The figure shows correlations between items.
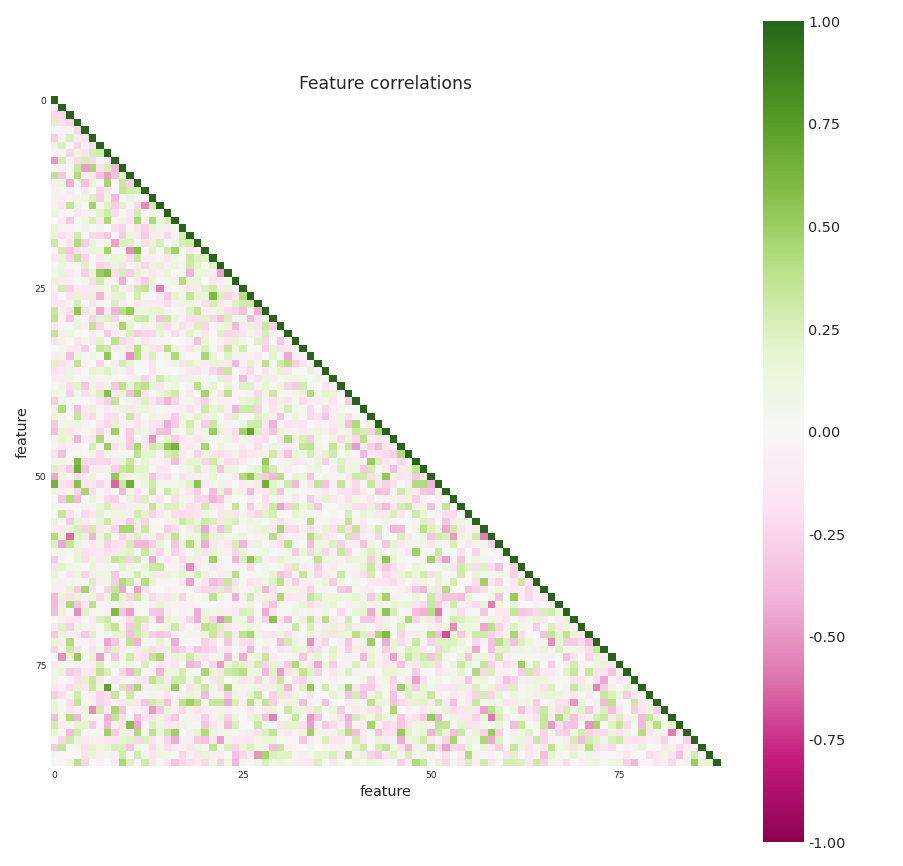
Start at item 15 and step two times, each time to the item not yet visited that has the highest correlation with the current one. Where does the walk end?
16
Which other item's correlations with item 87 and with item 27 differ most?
28
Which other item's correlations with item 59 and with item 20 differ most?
11
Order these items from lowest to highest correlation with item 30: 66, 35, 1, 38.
1, 38, 35, 66
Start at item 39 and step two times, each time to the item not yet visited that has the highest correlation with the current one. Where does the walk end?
78
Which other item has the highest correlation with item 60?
48
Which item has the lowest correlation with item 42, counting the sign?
68
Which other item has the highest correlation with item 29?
69
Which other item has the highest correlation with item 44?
26
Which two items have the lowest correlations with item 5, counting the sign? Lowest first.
81, 58
